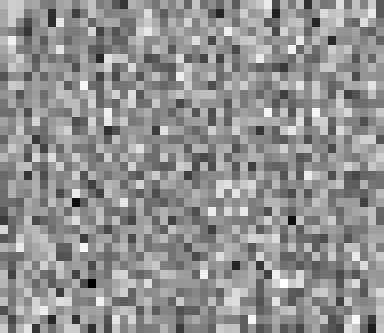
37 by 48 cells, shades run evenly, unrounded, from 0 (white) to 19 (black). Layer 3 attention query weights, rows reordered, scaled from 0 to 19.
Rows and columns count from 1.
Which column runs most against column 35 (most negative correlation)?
43
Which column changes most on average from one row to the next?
10
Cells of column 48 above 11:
6
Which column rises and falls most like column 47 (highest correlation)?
31
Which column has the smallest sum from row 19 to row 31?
35
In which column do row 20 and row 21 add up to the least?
39
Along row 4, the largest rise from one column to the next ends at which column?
13
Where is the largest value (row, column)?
32, 12
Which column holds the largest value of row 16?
5
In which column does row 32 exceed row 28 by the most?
11
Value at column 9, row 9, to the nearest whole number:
6
